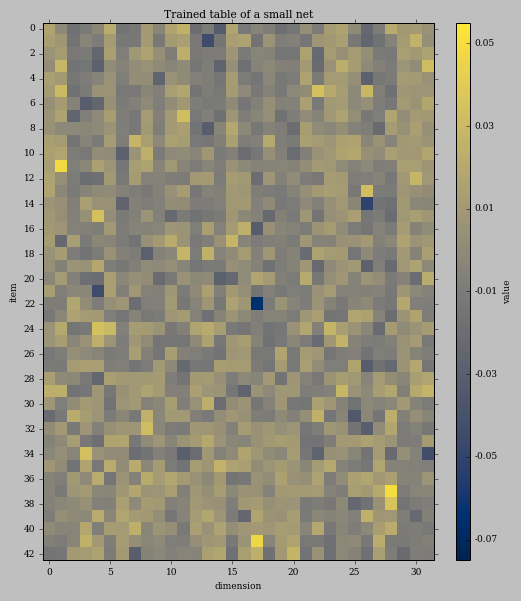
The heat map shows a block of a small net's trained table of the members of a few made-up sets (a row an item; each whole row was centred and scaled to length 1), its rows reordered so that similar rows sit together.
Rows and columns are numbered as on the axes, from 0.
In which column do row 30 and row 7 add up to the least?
14
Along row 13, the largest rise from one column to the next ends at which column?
26
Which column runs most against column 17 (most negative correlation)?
29
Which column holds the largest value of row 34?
3
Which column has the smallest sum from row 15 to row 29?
17
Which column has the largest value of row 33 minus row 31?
25
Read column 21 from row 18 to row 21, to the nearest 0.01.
-0.02 0.01 0.02 -0.01
